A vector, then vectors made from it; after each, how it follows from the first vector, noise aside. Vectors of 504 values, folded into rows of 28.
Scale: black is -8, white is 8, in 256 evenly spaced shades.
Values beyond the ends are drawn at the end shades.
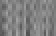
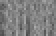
copied.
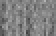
copied.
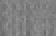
shrunk.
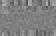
wrapped around, negated, partly zeroed.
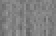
shrunk.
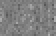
wrapped around, negated, partly zeroed.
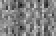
wrapped around, scaled up.
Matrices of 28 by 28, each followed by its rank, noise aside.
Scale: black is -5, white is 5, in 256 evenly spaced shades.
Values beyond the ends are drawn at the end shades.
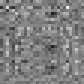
four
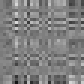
one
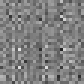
four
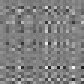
two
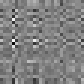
two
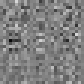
four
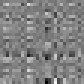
two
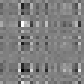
one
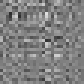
three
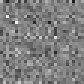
four
